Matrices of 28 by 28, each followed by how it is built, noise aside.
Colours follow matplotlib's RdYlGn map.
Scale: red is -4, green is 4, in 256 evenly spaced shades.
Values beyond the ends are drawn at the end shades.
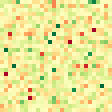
sparse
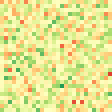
Hankel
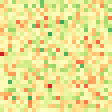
blocks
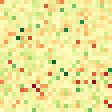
sparse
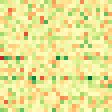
uneven rows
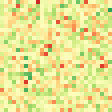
noise
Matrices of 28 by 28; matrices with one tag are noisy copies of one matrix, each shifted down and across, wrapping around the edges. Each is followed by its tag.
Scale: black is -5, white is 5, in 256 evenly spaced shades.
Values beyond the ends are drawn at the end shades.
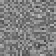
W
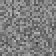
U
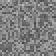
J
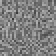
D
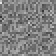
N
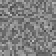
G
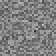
W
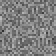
D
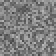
G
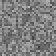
J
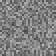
D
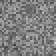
J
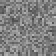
J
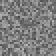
G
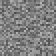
W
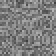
N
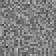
D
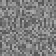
D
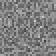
N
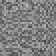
W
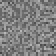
U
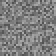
N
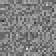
N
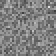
N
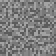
N
